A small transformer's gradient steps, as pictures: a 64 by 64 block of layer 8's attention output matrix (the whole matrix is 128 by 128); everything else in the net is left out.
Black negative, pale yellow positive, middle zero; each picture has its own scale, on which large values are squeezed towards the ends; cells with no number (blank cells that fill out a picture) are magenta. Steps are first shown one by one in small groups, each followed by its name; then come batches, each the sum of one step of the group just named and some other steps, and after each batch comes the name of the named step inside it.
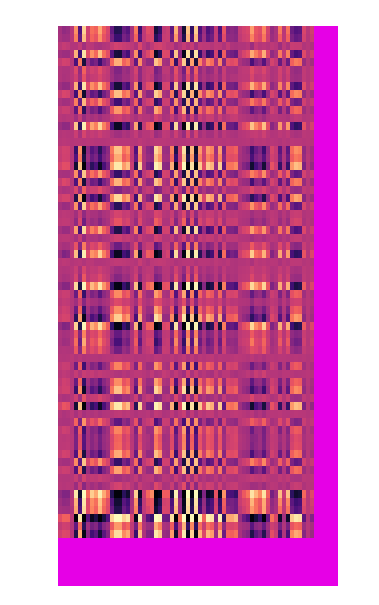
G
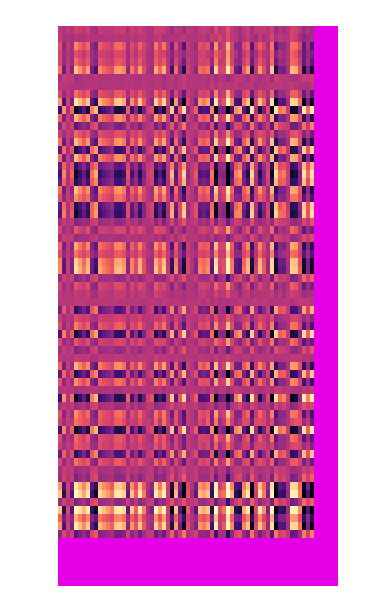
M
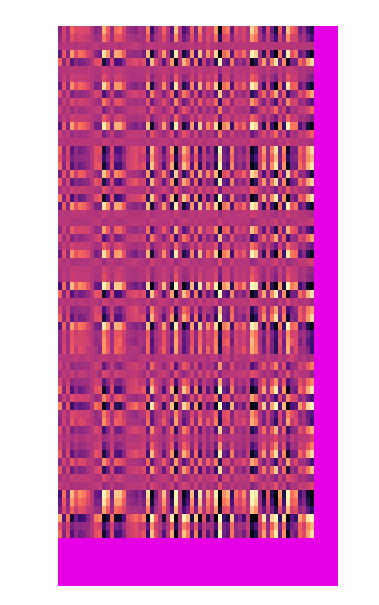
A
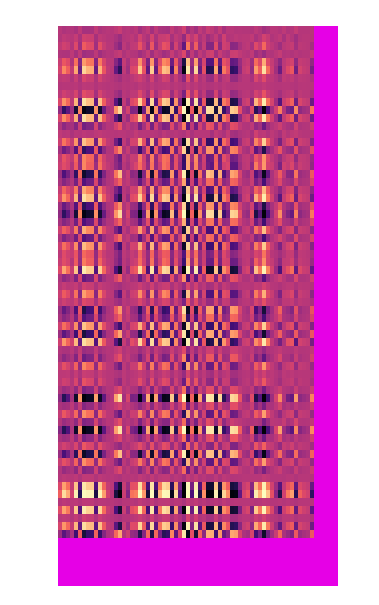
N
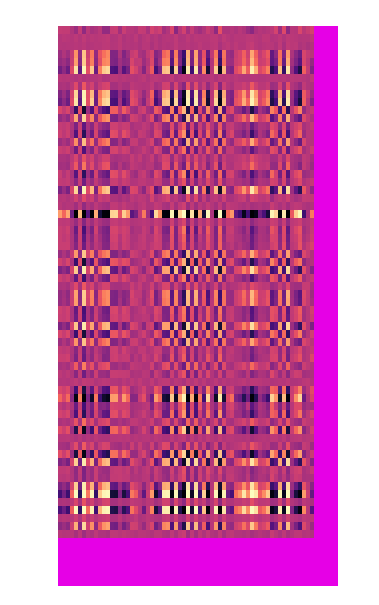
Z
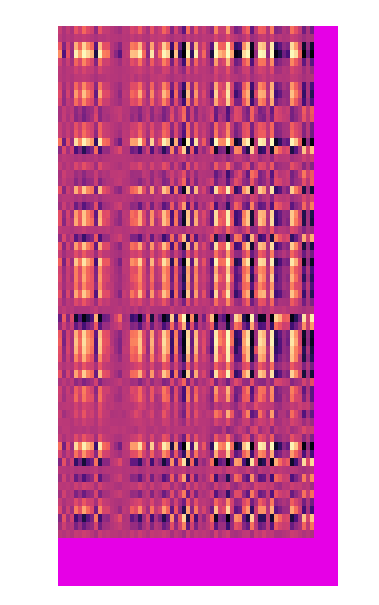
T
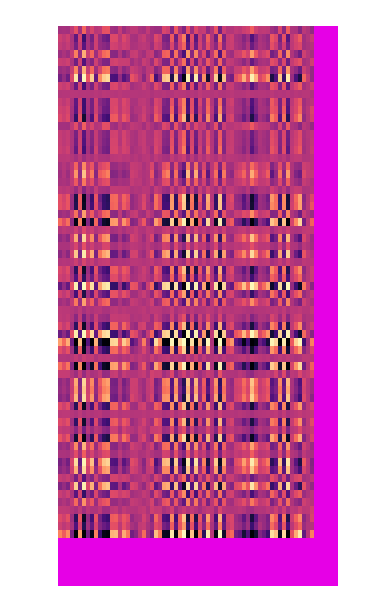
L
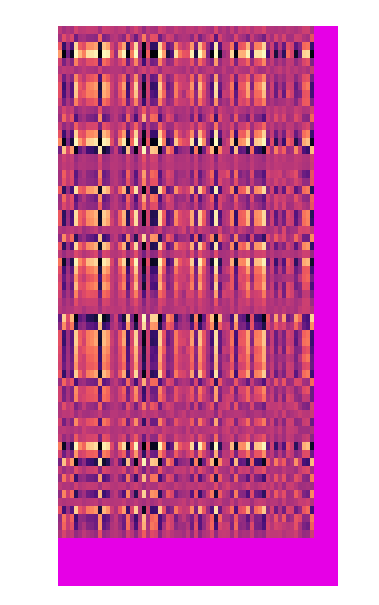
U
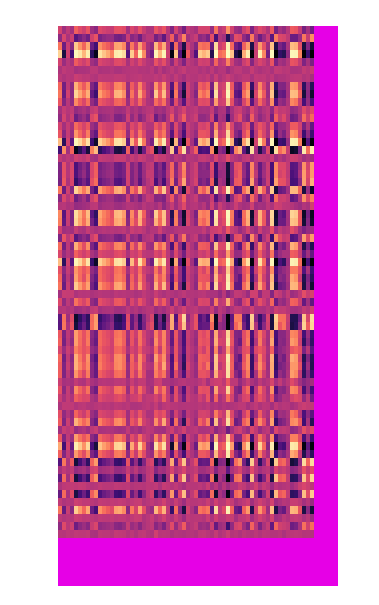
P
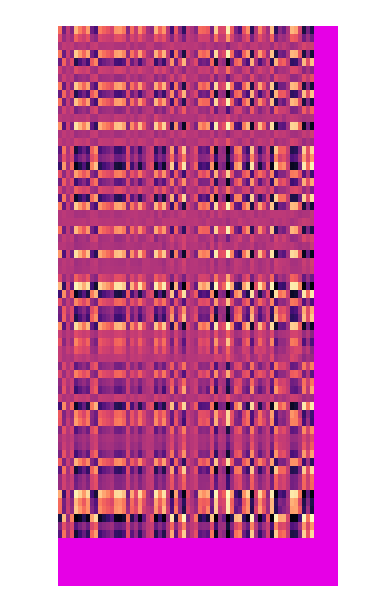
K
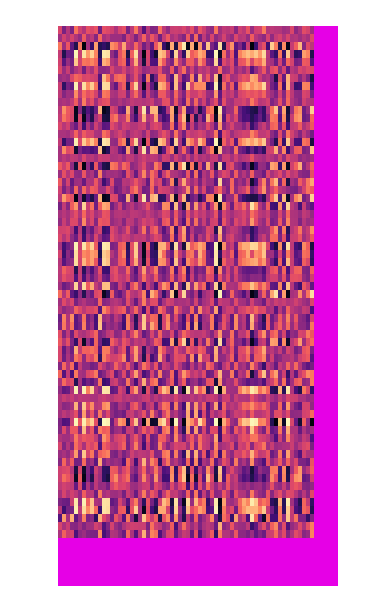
U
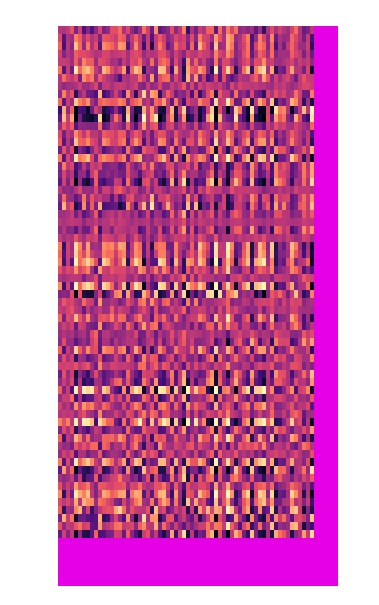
M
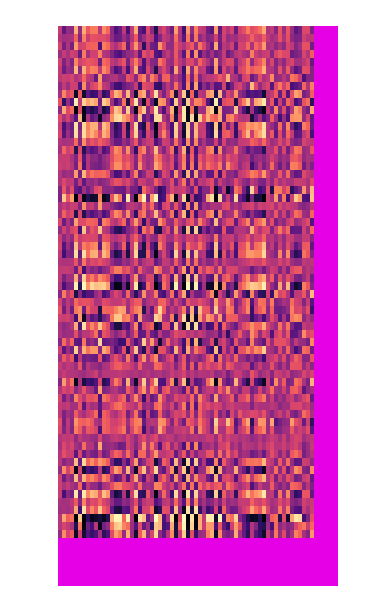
G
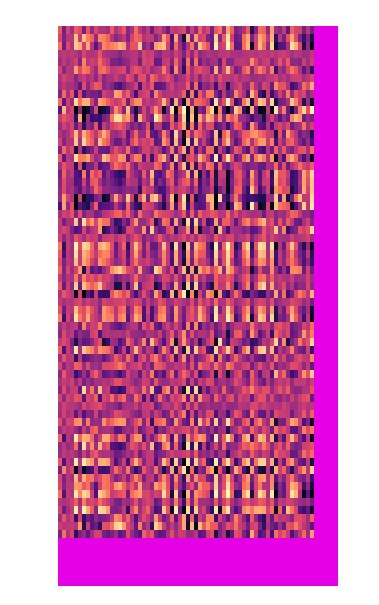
M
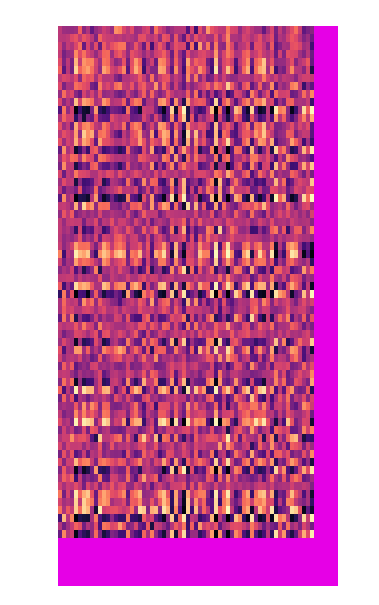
K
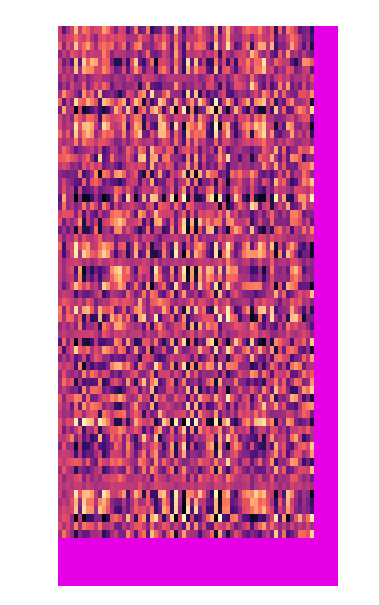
A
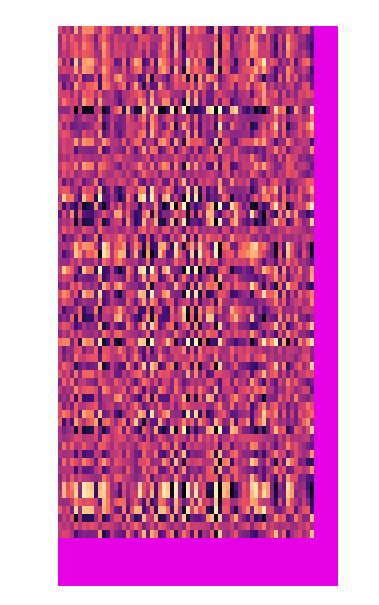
N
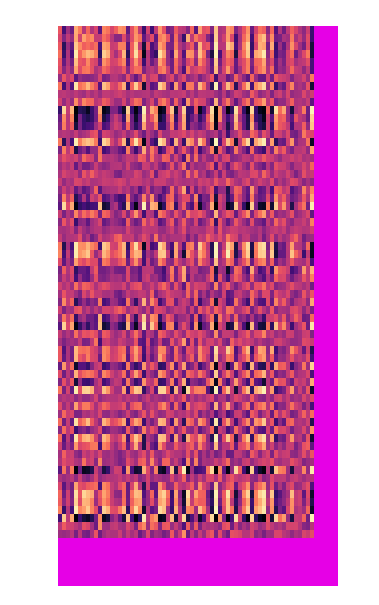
U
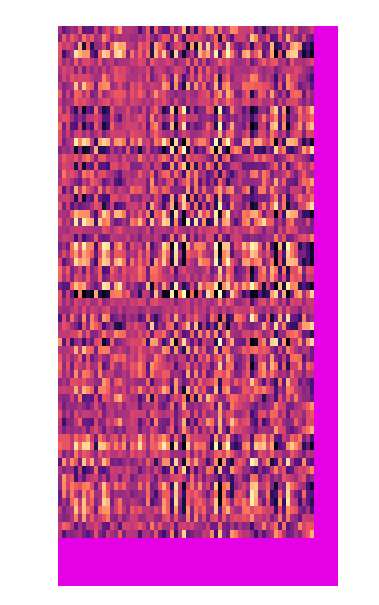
P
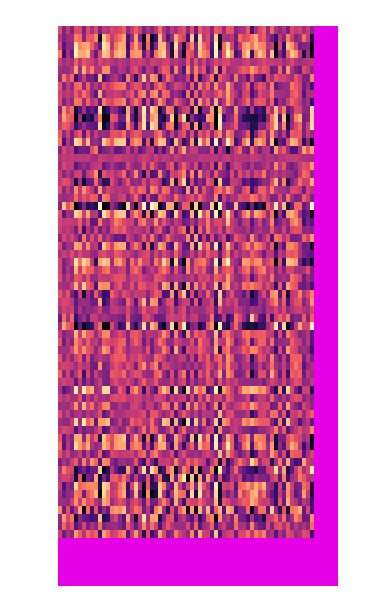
P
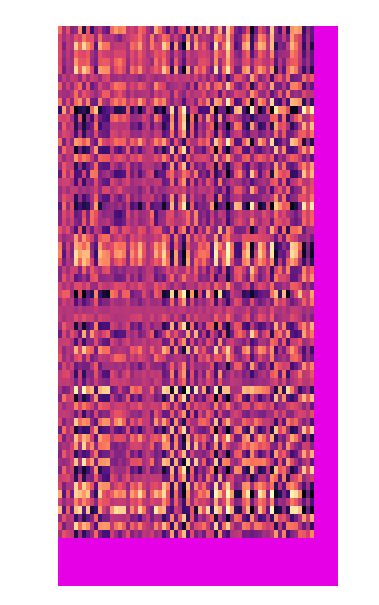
M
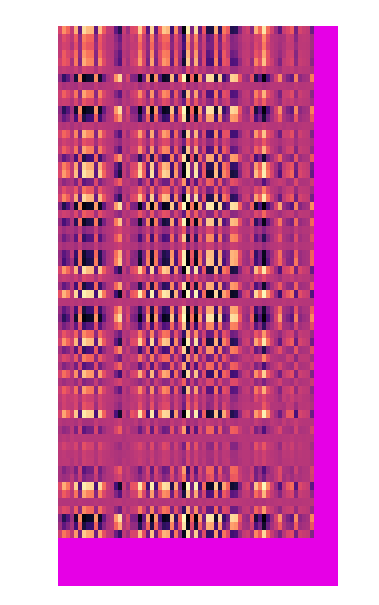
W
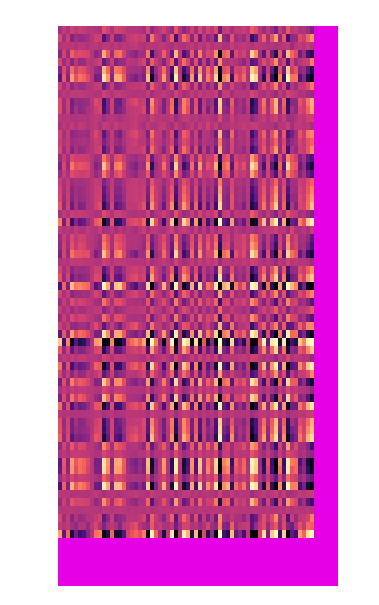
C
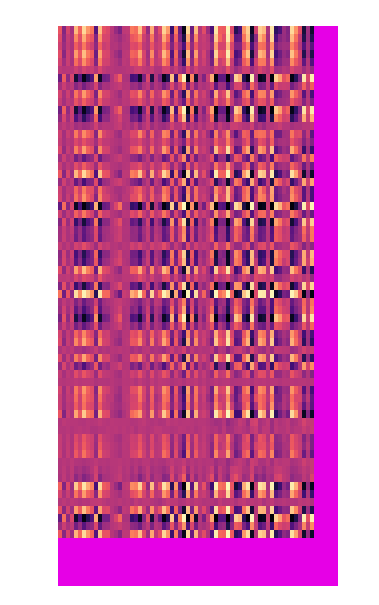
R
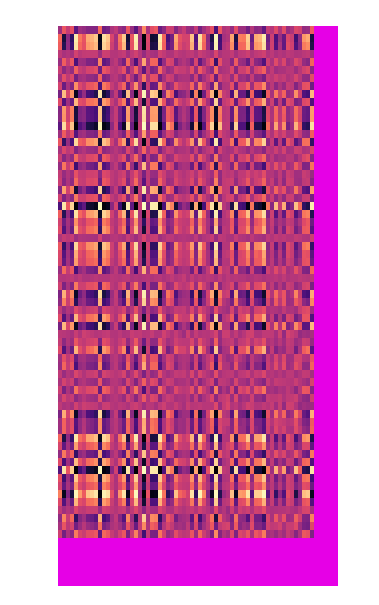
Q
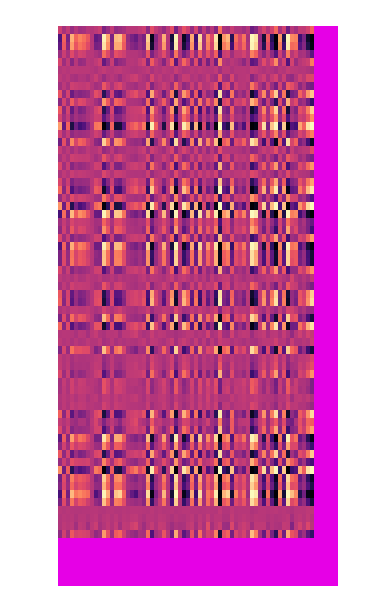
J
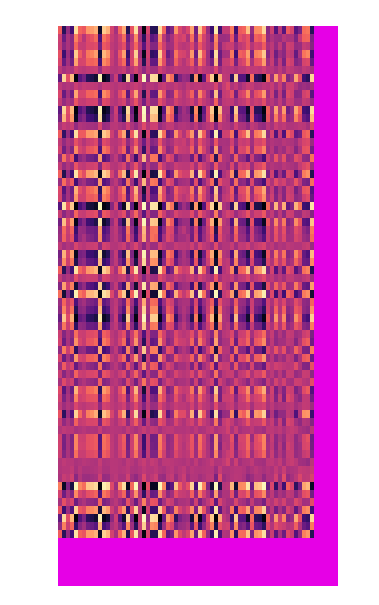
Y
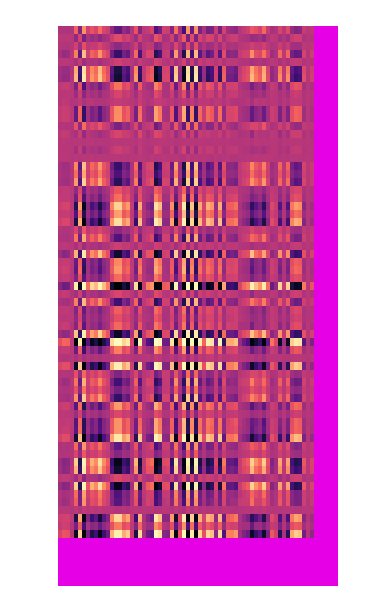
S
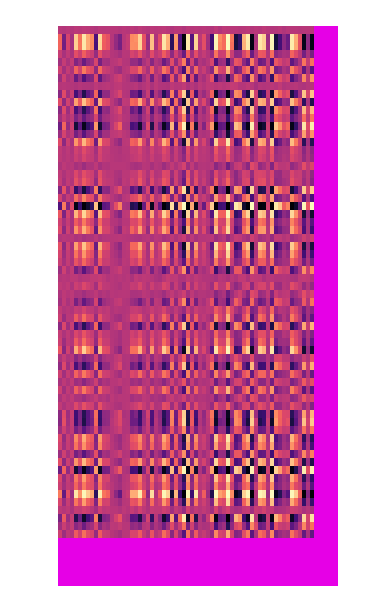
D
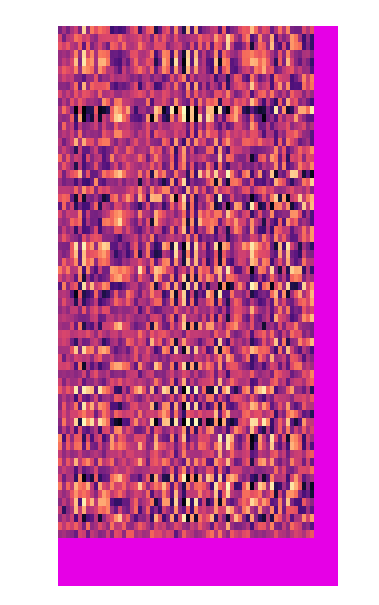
R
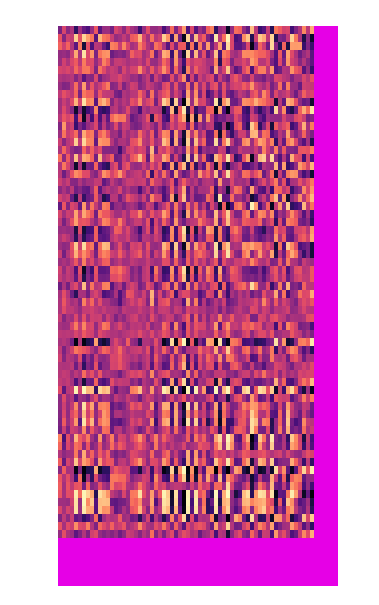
D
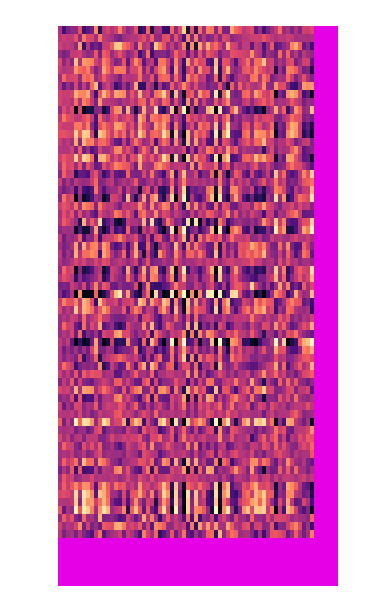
C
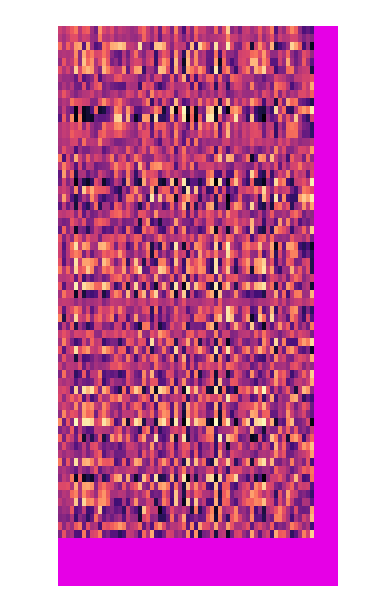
W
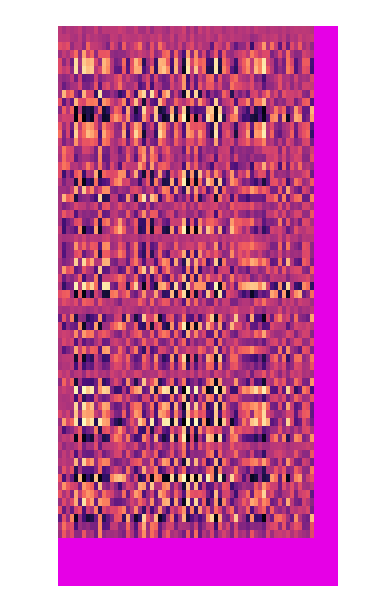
W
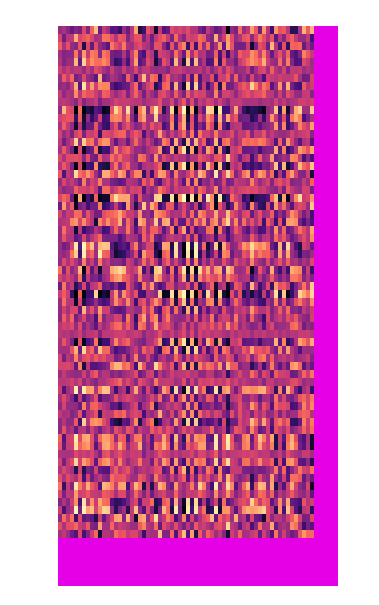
Y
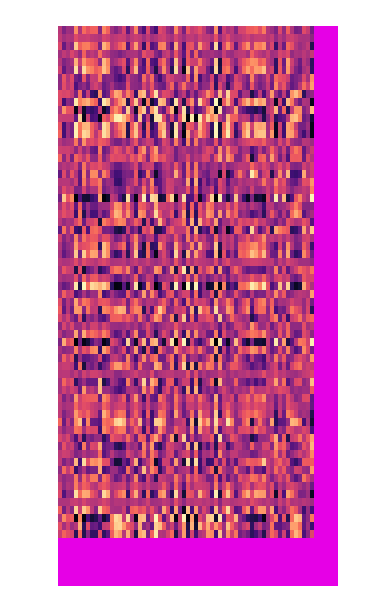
S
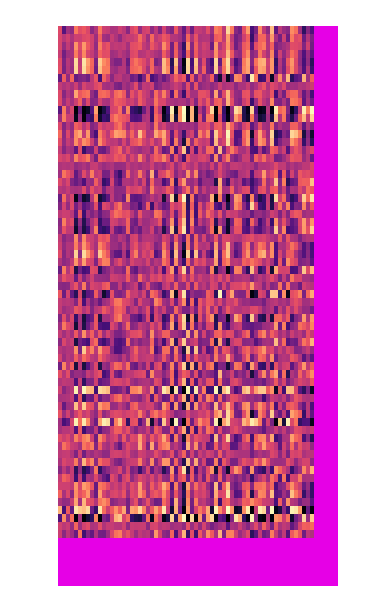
R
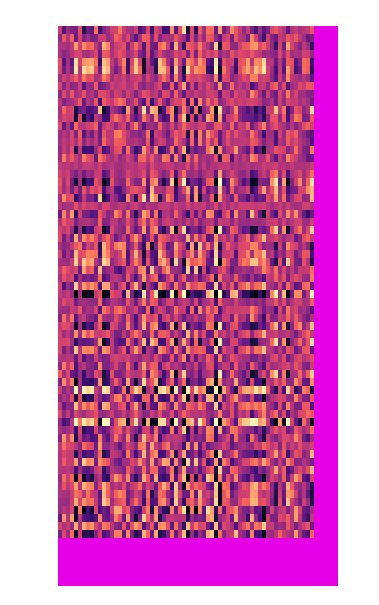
J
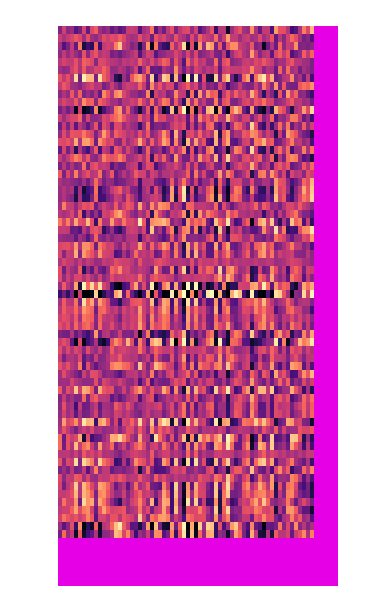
S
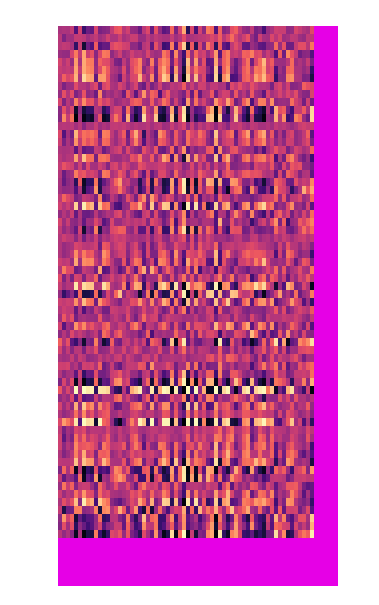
C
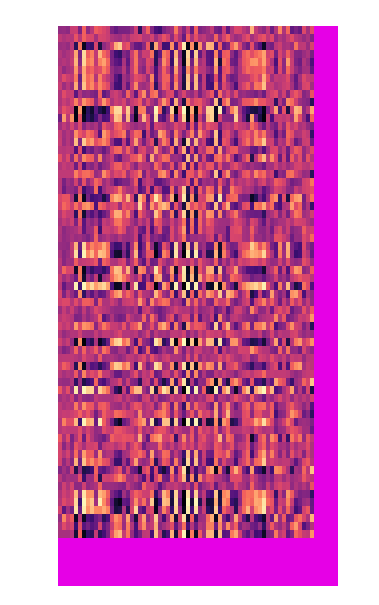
S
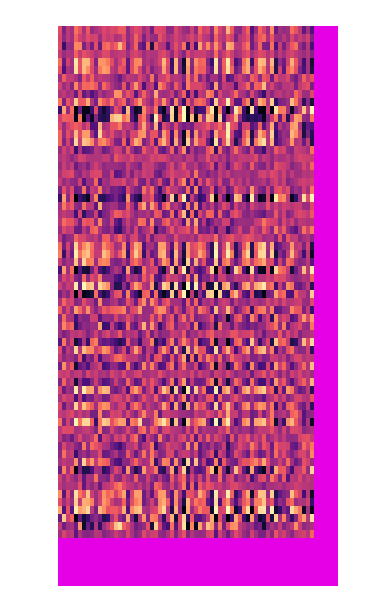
Q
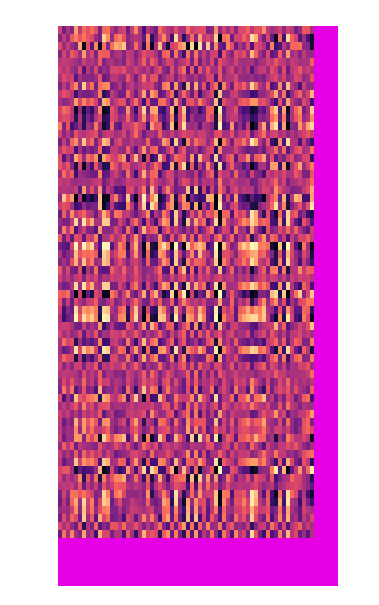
J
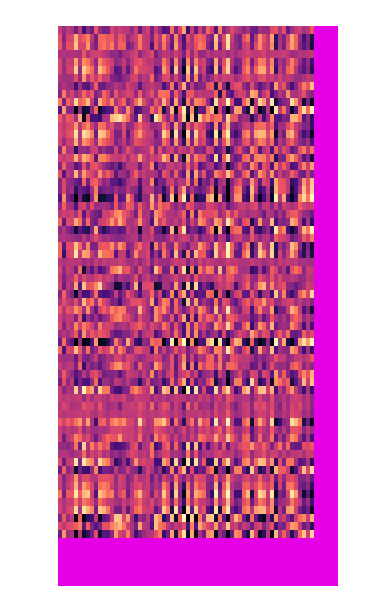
S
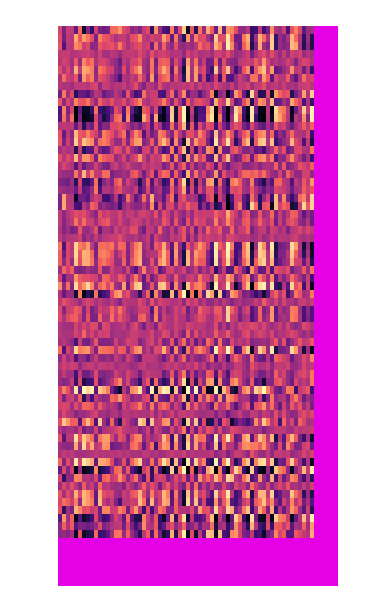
D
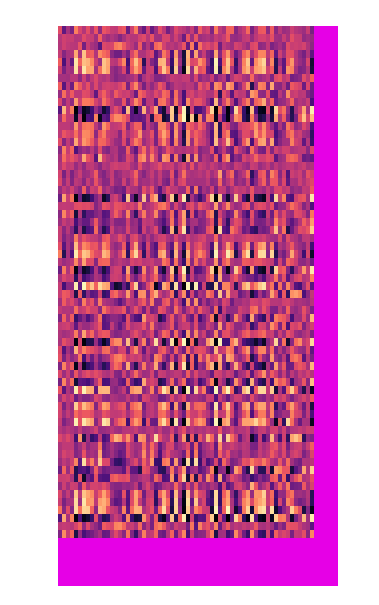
S
